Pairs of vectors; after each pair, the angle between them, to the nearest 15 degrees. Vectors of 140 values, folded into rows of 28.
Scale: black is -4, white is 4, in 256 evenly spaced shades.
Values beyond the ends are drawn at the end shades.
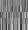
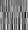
150 degrees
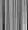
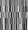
135 degrees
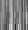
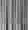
75 degrees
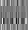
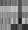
105 degrees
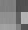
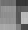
15 degrees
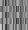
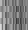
30 degrees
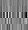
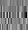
30 degrees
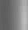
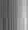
15 degrees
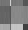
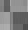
90 degrees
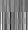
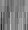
135 degrees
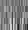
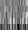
45 degrees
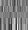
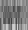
45 degrees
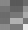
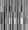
75 degrees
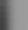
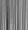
75 degrees
